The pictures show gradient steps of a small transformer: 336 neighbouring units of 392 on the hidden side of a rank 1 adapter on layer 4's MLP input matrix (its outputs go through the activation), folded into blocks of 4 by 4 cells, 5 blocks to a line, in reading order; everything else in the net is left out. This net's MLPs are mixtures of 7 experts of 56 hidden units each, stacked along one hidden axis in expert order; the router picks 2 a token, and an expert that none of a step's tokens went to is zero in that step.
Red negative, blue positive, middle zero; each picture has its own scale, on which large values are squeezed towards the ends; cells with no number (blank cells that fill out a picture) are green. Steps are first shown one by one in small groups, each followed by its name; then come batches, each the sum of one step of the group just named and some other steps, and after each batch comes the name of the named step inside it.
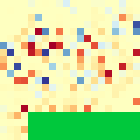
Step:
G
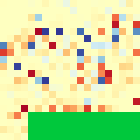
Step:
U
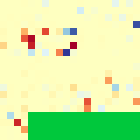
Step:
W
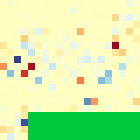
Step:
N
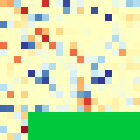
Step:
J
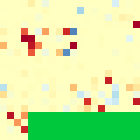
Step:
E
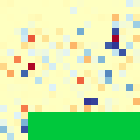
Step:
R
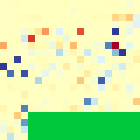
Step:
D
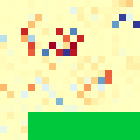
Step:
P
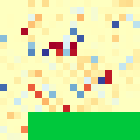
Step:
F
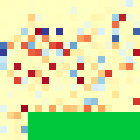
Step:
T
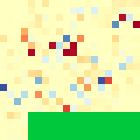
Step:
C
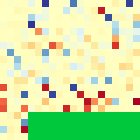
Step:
G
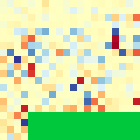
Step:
N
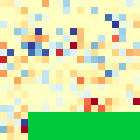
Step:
J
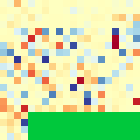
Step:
T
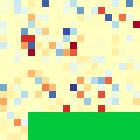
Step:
C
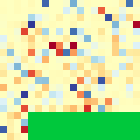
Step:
U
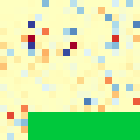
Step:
R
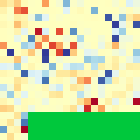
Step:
J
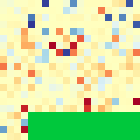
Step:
P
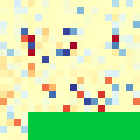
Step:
R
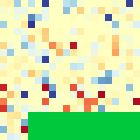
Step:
J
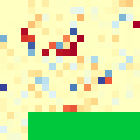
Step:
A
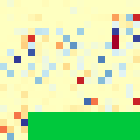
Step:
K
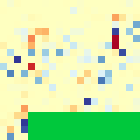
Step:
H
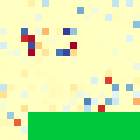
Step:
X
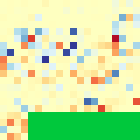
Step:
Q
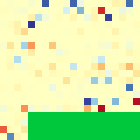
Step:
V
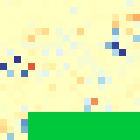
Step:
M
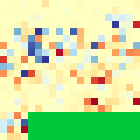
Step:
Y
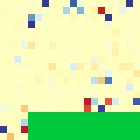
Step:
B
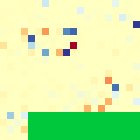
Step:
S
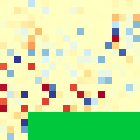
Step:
H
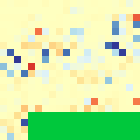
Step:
M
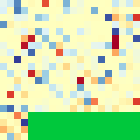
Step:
K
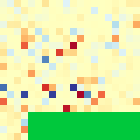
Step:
A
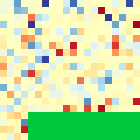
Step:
V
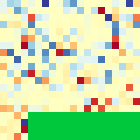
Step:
K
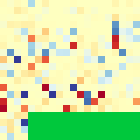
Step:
H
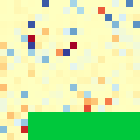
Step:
B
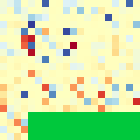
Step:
X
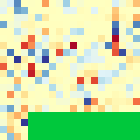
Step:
H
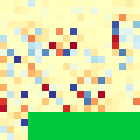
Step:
H
